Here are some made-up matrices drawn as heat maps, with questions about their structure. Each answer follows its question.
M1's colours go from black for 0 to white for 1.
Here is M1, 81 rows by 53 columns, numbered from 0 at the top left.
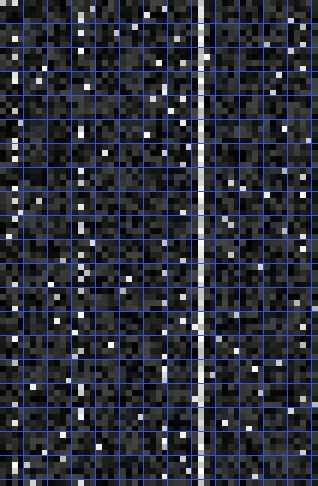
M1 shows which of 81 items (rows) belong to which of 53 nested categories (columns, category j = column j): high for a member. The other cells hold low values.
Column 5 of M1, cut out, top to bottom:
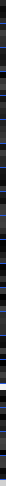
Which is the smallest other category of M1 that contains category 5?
13
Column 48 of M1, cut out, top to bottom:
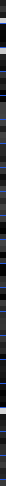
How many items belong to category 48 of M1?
3
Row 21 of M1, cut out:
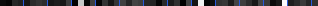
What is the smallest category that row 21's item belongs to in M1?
47
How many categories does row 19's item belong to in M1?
1
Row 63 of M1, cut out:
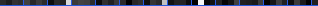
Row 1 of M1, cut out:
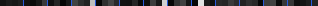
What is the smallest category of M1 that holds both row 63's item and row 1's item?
27
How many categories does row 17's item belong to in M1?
1
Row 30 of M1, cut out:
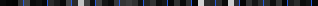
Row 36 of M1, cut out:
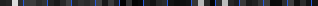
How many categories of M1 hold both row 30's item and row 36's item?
1
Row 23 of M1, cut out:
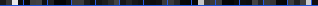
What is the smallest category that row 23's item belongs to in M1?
51
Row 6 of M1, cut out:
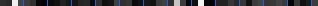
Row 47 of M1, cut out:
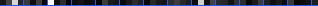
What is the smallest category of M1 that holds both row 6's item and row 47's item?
2
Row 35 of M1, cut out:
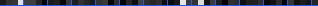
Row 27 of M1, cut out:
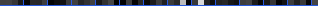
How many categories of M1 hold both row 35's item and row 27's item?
2
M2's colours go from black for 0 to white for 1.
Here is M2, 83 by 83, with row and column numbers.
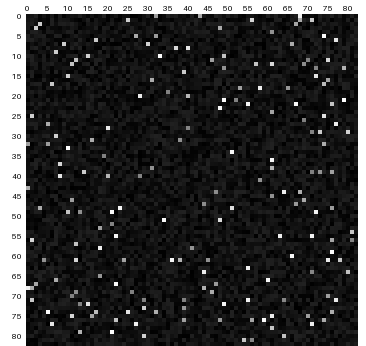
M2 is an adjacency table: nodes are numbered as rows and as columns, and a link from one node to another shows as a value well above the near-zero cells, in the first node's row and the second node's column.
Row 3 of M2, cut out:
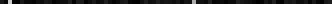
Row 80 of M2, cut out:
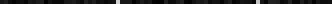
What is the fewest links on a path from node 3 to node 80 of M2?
6
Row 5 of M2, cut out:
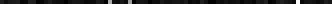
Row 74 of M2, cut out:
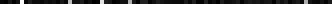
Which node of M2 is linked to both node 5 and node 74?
node 32
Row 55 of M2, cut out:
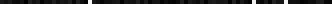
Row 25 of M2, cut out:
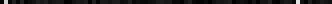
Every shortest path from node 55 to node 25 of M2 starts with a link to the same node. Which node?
node 71
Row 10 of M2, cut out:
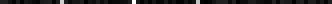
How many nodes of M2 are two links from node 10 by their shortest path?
3
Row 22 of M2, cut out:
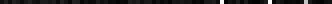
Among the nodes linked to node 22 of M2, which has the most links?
node 76
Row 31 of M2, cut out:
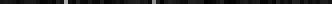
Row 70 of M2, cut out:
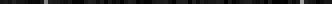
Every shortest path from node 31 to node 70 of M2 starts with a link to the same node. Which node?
node 16
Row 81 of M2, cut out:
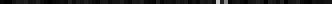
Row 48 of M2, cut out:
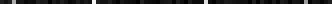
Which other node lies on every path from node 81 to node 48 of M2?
node 56
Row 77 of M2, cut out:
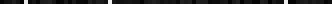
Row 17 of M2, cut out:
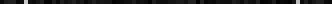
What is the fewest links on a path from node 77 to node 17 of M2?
2
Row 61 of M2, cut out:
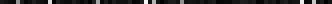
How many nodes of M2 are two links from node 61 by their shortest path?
6
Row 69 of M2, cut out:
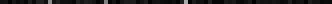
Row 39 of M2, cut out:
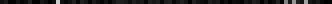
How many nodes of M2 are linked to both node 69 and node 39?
0
